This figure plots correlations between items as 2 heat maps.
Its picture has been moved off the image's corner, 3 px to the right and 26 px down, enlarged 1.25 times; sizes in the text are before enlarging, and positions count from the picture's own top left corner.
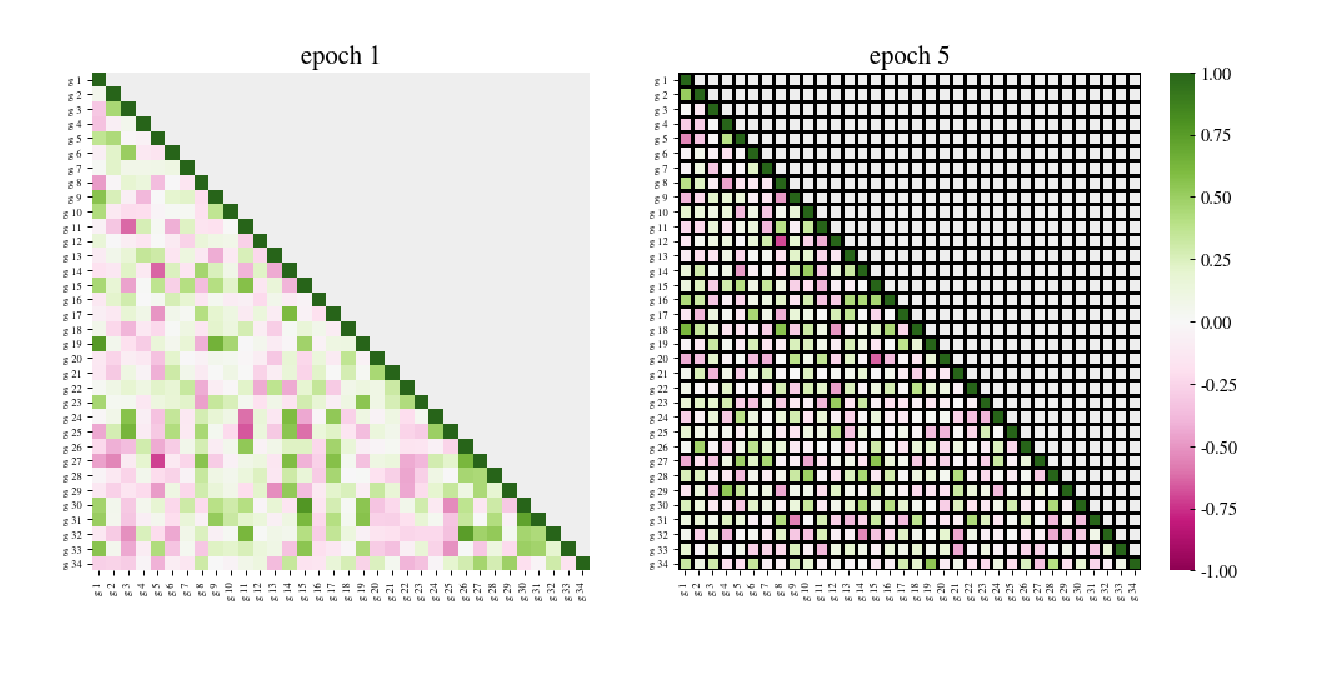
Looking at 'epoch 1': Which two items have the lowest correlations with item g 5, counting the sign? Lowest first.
g 27, g 14
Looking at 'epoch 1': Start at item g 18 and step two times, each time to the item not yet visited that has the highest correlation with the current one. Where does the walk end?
g 21
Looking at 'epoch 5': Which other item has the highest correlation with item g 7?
g 27
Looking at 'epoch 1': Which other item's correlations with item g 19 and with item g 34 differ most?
g 1
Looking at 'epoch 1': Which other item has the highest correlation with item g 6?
g 3
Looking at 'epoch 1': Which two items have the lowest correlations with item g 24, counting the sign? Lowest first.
g 11, g 15
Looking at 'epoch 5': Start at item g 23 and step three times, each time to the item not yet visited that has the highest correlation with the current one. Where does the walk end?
g 30
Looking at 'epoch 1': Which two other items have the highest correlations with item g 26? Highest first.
g 32, g 27
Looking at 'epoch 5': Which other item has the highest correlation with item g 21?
g 28
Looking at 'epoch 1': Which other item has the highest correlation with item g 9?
g 19
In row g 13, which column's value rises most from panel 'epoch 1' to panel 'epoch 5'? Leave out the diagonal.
g 14
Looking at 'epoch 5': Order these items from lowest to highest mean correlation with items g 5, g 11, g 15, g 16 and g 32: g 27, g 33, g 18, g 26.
g 33, g 26, g 18, g 27
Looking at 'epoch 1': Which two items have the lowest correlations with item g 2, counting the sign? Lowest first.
g 27, g 26
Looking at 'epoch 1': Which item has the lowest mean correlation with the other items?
g 5
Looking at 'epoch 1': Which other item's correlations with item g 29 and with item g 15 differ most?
g 30
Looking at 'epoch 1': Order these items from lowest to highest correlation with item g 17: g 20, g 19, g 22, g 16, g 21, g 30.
g 22, g 16, g 20, g 21, g 19, g 30
